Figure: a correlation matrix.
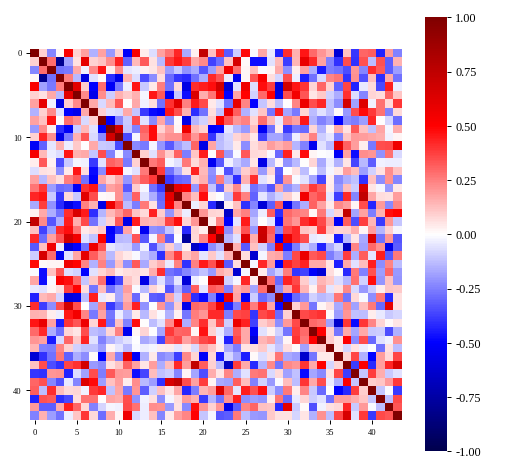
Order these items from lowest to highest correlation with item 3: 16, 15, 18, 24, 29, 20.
24, 18, 16, 20, 29, 15
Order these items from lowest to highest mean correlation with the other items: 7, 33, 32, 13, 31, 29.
29, 13, 7, 33, 31, 32
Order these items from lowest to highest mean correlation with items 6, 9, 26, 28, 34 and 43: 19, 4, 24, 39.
4, 24, 39, 19
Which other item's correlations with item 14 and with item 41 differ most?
7
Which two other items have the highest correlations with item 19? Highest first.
37, 5
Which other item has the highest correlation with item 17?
39
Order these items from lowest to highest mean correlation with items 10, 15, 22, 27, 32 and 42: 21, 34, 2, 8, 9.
9, 34, 2, 21, 8
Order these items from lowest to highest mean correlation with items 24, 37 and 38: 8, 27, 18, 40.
8, 40, 27, 18
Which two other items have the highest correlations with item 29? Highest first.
23, 7
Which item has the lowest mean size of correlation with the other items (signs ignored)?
35
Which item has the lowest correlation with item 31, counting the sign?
26
